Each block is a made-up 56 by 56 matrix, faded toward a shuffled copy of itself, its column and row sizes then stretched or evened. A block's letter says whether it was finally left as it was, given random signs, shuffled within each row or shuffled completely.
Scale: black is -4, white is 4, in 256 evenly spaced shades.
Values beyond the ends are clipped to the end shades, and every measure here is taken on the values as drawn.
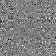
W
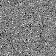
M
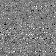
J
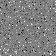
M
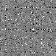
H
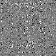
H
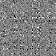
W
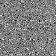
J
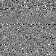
J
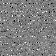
J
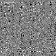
H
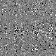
H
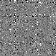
H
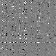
H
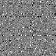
W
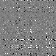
W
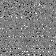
J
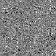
W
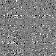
H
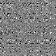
W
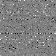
J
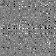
W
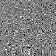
W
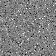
M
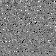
J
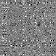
W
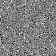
M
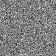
M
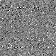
J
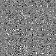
H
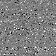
J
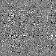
H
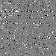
J
